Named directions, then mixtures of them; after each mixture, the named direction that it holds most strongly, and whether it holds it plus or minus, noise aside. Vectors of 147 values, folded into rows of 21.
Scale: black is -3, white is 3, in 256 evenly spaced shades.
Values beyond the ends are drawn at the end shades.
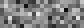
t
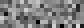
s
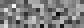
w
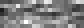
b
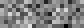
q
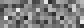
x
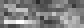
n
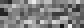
b, plus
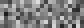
s, plus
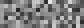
x, minus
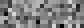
s, plus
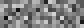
x, minus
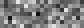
t, minus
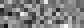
q, minus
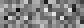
x, minus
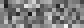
t, minus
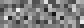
x, plus
